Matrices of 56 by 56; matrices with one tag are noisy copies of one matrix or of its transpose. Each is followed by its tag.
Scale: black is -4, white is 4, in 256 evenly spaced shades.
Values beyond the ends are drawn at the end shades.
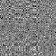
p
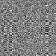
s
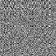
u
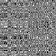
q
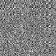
u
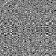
s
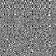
u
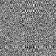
s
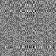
s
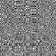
p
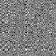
u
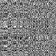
q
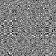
s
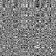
q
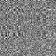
p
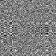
s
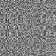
p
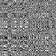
q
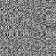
p
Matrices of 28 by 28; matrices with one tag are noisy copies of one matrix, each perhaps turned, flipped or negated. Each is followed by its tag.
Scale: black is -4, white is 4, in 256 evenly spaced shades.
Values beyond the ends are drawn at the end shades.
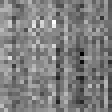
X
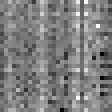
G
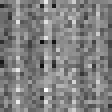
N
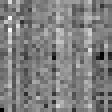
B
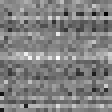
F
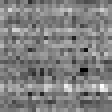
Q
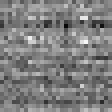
Q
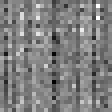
F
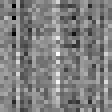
F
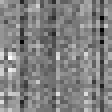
B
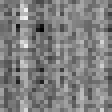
Q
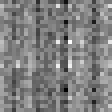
N
